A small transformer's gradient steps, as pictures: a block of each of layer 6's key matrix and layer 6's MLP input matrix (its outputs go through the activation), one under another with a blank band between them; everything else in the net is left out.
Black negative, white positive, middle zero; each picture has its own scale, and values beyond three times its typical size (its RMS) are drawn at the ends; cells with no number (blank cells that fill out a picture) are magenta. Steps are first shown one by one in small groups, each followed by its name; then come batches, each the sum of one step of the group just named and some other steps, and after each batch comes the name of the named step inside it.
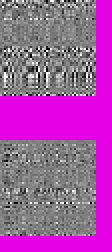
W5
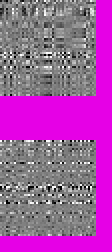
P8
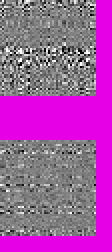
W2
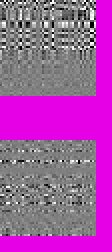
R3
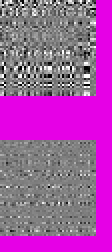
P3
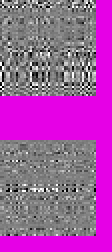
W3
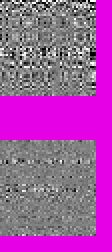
W3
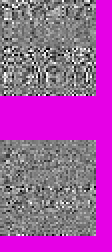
W5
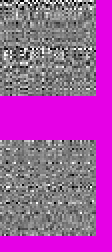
P8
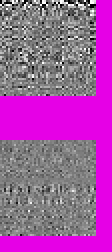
W5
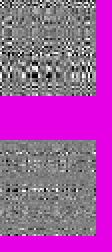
W3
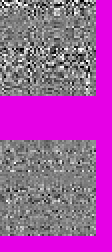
W3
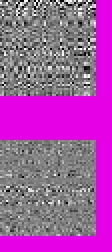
P3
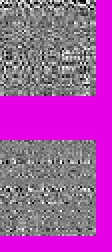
P3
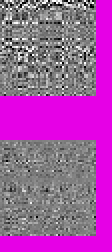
W5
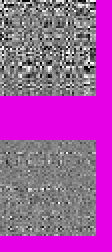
P3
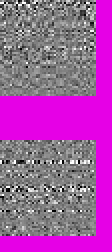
R3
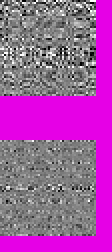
P8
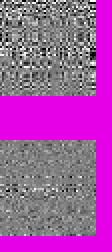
W3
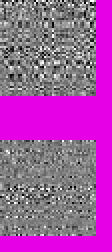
R3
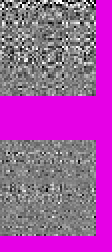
R3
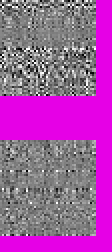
W5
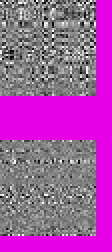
R3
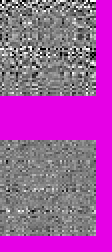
W3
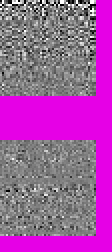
W3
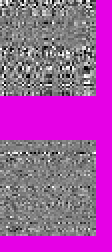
P3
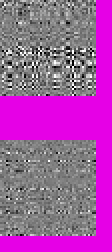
W5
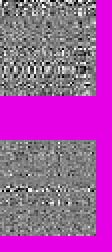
P3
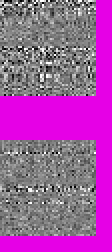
W5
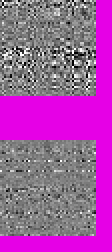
W3
